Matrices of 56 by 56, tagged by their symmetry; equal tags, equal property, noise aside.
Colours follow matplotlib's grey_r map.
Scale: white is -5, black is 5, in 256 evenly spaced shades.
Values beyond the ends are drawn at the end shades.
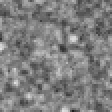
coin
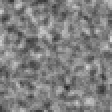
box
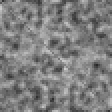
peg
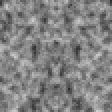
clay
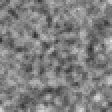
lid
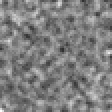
coin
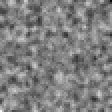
box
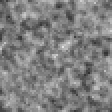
coin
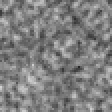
coin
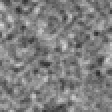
box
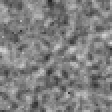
box
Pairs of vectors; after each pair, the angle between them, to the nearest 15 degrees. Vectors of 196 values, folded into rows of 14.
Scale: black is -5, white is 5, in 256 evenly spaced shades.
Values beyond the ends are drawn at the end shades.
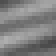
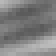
150 degrees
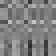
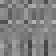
15 degrees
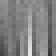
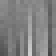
15 degrees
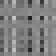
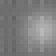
105 degrees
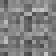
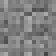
165 degrees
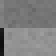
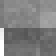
165 degrees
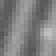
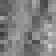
45 degrees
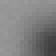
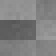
105 degrees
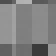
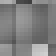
150 degrees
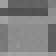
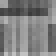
30 degrees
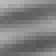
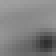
60 degrees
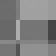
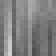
75 degrees
